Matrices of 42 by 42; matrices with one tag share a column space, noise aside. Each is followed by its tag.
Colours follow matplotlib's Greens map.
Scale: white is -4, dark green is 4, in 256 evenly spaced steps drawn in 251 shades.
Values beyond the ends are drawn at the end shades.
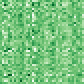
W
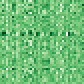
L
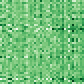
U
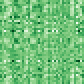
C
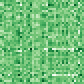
W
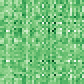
C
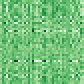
C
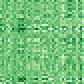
U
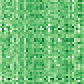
U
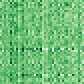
W
